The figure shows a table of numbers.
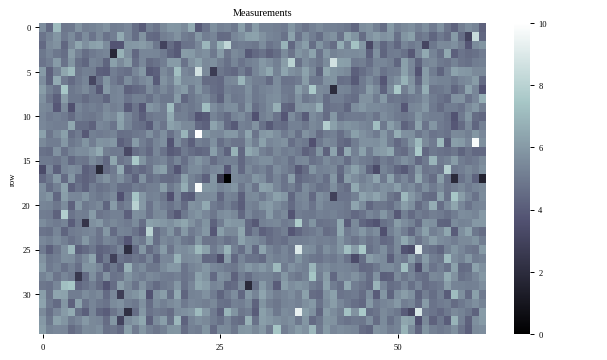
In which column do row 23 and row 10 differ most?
15
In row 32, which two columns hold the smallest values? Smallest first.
12, 52
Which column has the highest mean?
22
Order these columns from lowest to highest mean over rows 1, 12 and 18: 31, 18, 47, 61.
18, 47, 31, 61
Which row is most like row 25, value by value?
32
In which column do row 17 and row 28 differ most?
26
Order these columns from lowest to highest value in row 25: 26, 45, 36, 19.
19, 26, 45, 36
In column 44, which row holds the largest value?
2
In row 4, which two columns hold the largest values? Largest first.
41, 35
